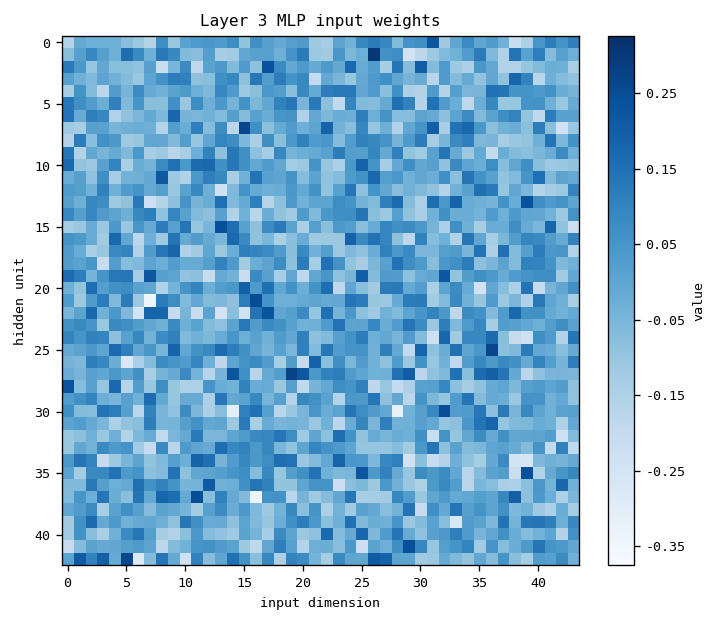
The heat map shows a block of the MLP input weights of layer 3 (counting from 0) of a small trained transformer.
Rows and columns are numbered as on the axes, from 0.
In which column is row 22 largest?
17
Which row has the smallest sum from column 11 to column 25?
19
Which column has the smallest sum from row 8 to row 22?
6
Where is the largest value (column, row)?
26, 1
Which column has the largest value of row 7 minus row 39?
33
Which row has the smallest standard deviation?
23
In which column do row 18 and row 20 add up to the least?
35
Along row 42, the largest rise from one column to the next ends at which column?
11
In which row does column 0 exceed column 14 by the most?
30
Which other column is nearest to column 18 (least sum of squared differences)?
28
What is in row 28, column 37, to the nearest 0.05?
0
